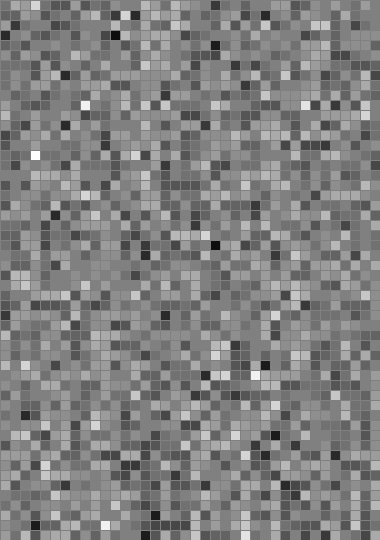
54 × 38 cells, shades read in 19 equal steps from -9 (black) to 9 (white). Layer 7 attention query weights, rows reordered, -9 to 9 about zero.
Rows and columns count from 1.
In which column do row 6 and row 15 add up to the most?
16
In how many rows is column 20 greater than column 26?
24
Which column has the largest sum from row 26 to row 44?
30
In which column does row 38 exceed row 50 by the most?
26
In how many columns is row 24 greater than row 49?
16
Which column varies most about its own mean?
15
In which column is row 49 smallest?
29
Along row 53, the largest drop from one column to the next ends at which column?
37
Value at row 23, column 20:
-5
